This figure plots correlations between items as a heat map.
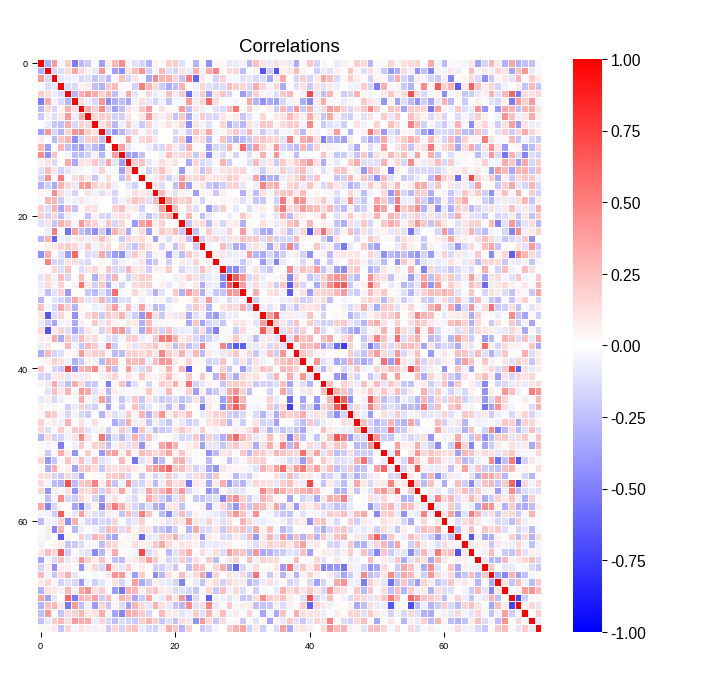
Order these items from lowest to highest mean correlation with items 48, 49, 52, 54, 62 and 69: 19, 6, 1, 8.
1, 19, 8, 6
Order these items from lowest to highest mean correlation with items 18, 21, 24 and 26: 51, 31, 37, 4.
31, 51, 4, 37
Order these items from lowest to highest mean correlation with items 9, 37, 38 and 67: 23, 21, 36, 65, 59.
59, 36, 65, 23, 21
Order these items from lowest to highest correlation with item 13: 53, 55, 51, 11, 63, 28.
28, 11, 63, 53, 51, 55
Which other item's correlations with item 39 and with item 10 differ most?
22
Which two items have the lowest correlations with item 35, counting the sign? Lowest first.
1, 26
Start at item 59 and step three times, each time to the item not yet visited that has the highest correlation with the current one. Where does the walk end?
15
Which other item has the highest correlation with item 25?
5
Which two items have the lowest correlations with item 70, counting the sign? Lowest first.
71, 25
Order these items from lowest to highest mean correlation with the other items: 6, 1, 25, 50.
25, 1, 50, 6
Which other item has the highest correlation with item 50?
62
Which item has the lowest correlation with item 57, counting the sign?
27
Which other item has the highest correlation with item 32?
67
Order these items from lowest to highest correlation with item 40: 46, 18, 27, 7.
46, 18, 27, 7
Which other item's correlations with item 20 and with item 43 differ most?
73
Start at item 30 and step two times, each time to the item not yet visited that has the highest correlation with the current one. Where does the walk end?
58
